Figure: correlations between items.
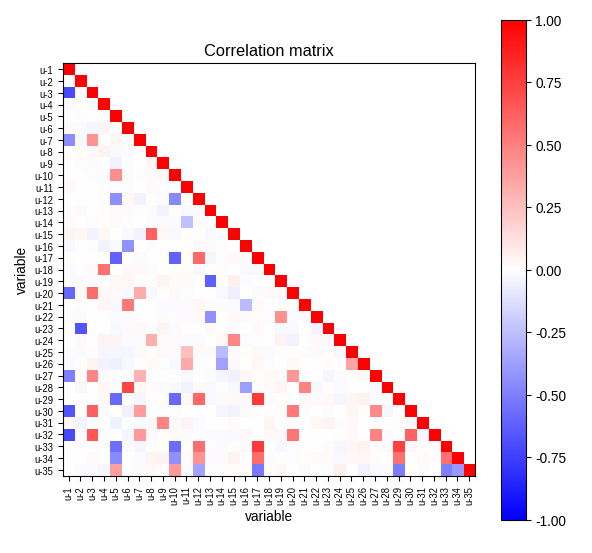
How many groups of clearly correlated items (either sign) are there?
9
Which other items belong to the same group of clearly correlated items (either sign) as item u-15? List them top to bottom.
u-8, u-24
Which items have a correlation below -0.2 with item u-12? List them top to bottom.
u-5, u-10, u-35
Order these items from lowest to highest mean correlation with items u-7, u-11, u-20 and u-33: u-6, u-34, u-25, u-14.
u-14, u-6, u-25, u-34
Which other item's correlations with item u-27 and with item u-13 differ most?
u-19
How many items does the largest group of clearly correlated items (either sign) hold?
8
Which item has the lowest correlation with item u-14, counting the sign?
u-26
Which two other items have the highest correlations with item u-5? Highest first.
u-10, u-35
